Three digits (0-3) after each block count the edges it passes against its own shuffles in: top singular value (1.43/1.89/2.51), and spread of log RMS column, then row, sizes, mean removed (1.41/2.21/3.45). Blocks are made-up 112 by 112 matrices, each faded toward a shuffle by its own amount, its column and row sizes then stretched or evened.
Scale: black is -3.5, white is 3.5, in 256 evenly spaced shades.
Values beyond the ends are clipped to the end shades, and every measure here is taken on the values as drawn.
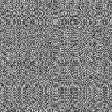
3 0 1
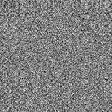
2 0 0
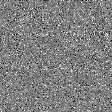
1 0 1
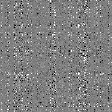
0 3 2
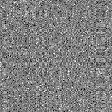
3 0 0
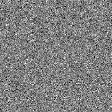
1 1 1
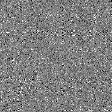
1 1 2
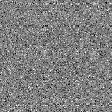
2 0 1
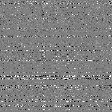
1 1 3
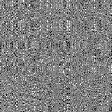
3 2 0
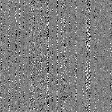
1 3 0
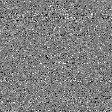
0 0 2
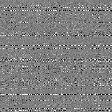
3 1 3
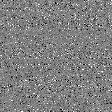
1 0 2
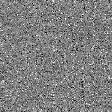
2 1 0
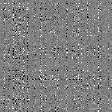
1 3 2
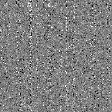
1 2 0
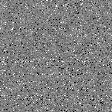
0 0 2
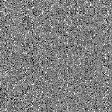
1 2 0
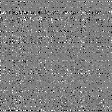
2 2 3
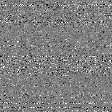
0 0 3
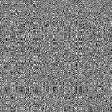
3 2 1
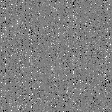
0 2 0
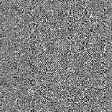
2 2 1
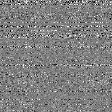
1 1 3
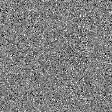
0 1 1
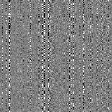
3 3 1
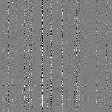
3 3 1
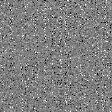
0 2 1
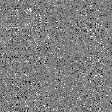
2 2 1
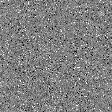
0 1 0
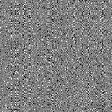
3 2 0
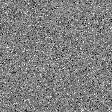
0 0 0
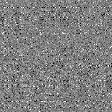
2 0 2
